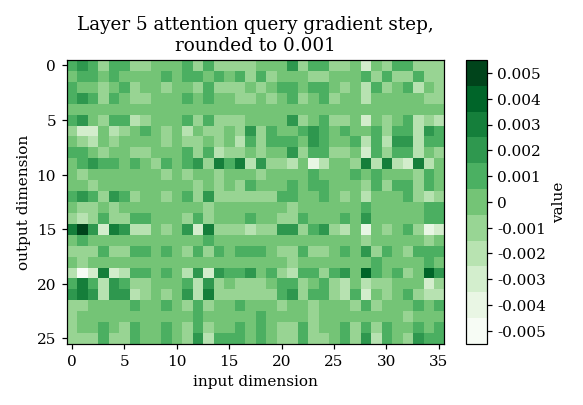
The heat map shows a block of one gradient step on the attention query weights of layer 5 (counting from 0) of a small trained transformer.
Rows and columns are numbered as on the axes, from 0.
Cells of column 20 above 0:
6
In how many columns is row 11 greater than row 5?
15
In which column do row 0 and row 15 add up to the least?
28
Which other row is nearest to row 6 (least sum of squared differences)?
7
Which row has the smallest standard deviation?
4
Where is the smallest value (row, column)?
19, 1
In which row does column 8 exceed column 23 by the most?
9
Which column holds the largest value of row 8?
21
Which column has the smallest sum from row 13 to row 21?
12
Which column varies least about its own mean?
10
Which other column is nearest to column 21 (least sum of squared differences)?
24
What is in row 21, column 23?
0.001
